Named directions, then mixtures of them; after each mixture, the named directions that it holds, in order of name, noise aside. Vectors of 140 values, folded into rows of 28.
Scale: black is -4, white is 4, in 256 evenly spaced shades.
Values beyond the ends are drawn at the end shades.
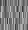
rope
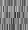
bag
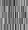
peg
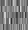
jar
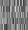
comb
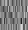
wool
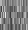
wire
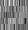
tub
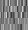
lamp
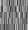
lamp, rope.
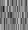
lamp, rope, wool.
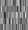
jar.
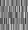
jar, wool.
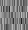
comb, wool.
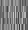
peg.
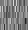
bag, comb, tub.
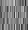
peg.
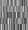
bag, lamp, tub.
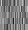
comb, peg.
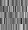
wool.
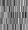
jar, lamp, peg.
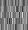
rope.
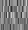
lamp.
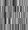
comb, jar, peg.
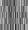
peg, wire.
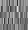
lamp, rope.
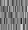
wool.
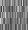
comb, wire.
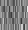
peg, wool.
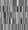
jar, lamp, wool.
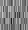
bag.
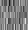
peg, tub, wool.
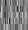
jar, rope.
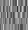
jar, lamp.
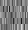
comb, wool.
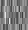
jar, rope.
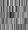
lamp, tub, wire.
